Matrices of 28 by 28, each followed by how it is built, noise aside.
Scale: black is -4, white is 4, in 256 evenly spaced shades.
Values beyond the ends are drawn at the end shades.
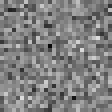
noise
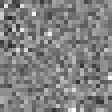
block diagonal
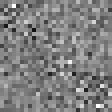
block diagonal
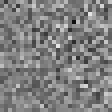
upper triangular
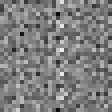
repeating rows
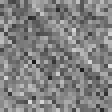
Toeplitz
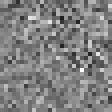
upper triangular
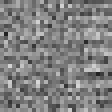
blocks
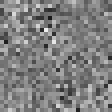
block diagonal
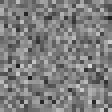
noise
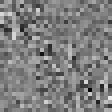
block diagonal
